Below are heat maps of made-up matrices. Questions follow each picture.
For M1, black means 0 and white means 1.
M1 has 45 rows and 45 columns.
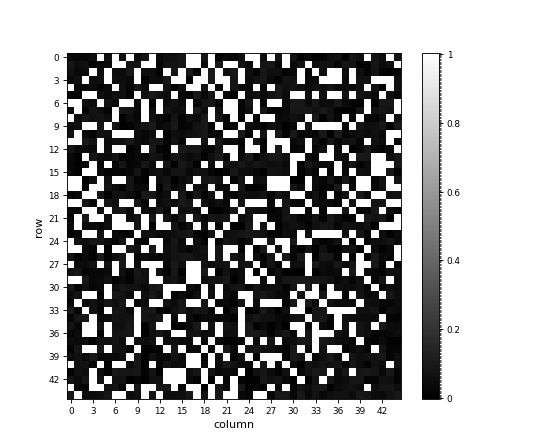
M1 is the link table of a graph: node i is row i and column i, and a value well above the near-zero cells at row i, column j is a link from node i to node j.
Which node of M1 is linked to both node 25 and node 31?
node 24
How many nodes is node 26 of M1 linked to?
9
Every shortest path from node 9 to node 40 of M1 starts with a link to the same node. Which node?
node 3
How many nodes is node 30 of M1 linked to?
10
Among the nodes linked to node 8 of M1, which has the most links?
node 19
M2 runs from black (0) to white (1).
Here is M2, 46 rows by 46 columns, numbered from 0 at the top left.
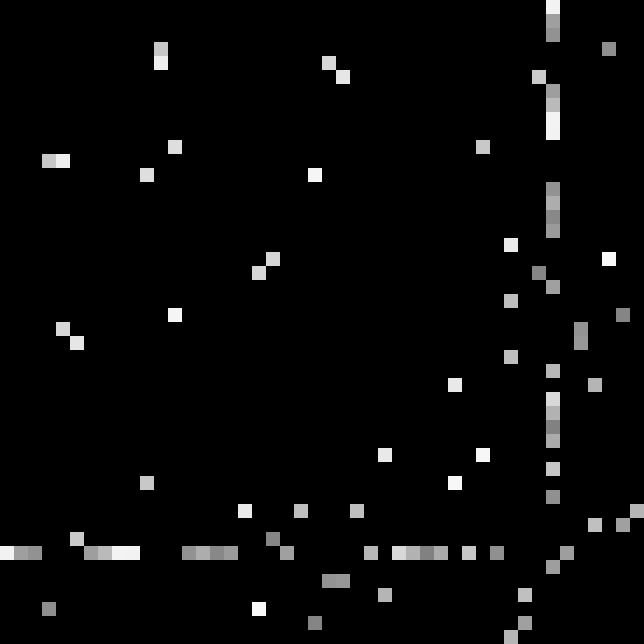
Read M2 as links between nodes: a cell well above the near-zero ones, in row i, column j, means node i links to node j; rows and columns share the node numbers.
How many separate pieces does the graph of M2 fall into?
4
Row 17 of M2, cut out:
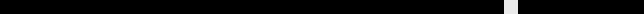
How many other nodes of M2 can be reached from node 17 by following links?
4
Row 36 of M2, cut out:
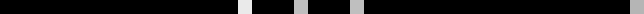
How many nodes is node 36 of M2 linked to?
4
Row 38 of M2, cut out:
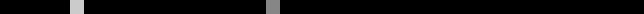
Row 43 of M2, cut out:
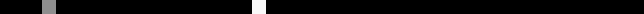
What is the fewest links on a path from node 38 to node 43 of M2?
3
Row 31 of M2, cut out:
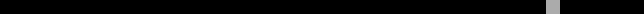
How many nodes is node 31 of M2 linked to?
1
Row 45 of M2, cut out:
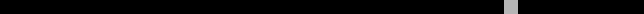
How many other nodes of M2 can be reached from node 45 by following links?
4
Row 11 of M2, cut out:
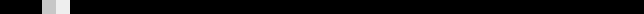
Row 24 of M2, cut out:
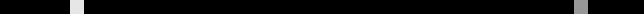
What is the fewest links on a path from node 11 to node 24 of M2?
4
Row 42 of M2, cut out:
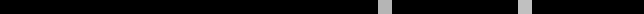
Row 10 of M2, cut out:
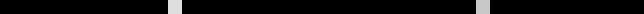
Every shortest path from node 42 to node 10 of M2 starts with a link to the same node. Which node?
node 27
